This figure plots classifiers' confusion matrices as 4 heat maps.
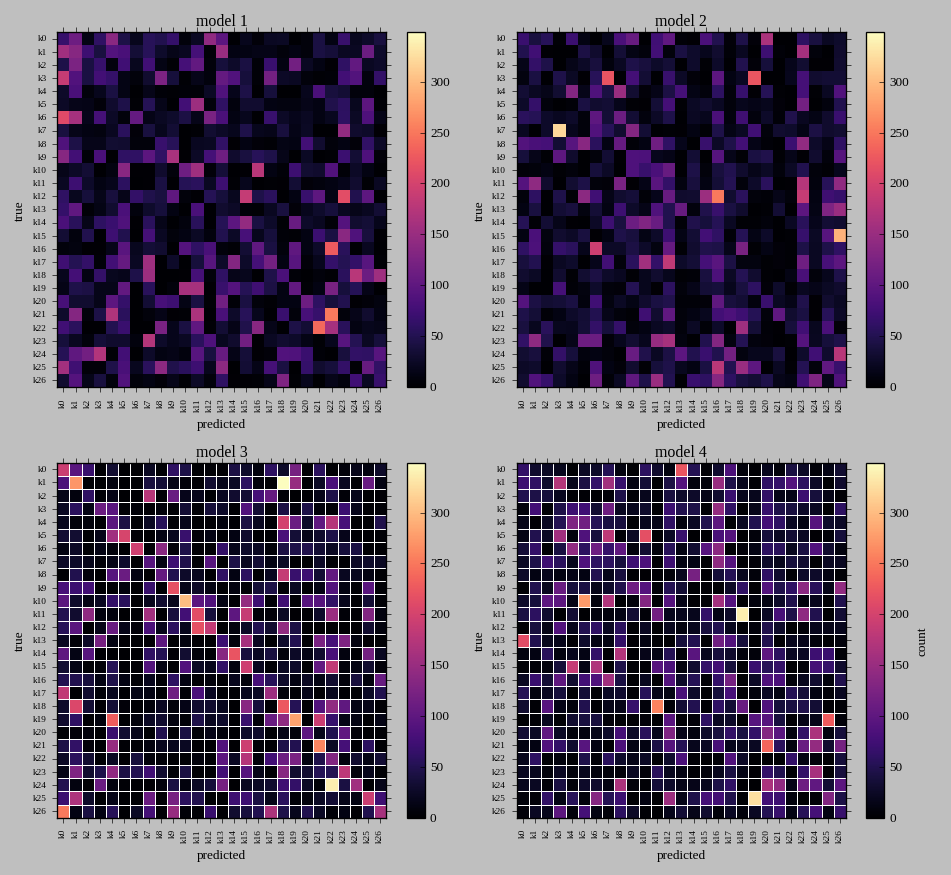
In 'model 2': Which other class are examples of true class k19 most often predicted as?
k3
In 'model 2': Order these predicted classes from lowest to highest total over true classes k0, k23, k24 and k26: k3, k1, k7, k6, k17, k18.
k7, k3, k18, k17, k6, k1
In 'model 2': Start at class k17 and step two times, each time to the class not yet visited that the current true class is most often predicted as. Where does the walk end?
k16
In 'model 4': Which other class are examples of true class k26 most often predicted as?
k3
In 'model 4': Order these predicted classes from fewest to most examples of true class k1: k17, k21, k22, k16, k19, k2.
k19, k2, k17, k21, k22, k16
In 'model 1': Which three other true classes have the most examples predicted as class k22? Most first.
k21, k16, k19
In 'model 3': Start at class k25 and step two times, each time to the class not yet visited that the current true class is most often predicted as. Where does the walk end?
k18
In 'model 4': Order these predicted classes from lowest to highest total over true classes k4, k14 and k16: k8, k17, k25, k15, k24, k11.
k11, k15, k25, k17, k24, k8
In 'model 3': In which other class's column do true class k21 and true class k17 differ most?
k15
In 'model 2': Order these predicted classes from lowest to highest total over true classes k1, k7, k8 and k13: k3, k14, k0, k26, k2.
k14, k2, k0, k26, k3
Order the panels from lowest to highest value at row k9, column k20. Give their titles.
model 3, model 1, model 2, model 4
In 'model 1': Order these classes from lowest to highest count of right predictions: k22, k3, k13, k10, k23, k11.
k13, k11, k3, k23, k10, k22
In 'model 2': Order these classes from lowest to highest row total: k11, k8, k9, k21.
k9, k21, k11, k8
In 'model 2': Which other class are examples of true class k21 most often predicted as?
k12
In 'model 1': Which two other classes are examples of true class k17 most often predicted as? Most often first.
k7, k14
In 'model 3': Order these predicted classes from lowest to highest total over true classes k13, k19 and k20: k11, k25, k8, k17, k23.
k25, k11, k17, k8, k23
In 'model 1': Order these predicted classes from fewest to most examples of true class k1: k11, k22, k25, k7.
k22, k7, k11, k25
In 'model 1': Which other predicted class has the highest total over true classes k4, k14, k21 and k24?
k1
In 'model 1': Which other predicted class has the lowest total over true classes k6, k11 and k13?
k16
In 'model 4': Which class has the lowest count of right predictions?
k12
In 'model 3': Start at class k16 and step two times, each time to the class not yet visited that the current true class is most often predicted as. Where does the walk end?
k0
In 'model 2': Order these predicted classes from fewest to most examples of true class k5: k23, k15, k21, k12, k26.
k21, k15, k26, k12, k23
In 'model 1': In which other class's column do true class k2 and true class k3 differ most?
k0
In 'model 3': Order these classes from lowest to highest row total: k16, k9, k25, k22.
k16, k9, k22, k25
